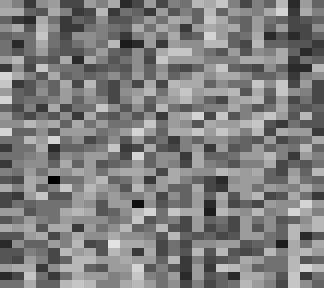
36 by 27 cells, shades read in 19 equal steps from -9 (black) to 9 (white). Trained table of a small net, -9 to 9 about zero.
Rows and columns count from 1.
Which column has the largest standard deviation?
25
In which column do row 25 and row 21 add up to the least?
1
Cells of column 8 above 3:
4
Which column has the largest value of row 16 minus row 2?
13
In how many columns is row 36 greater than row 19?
15
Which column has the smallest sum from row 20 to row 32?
18
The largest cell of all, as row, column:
31, 10
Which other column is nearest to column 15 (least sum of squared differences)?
22
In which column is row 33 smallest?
16
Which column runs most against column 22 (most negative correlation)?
27
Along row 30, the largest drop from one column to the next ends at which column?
26
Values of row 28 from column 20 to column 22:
-4 2 -1
